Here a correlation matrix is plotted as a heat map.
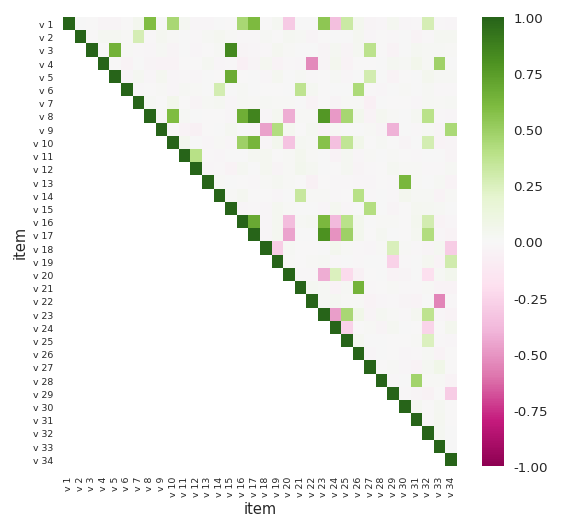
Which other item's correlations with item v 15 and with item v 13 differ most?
v 3
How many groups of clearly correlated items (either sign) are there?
9
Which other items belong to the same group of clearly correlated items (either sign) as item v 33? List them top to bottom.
v 4, v 22
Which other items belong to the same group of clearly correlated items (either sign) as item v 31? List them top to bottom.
v 28
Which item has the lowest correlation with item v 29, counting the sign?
v 9
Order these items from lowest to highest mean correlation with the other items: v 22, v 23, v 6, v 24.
v 24, v 22, v 6, v 23
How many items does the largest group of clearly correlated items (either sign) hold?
10
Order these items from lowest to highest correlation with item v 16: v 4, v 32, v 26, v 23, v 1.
v 4, v 26, v 32, v 1, v 23
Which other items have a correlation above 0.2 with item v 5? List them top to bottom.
v 3, v 15, v 27
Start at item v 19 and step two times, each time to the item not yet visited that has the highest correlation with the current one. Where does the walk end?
v 34
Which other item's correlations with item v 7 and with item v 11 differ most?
v 12
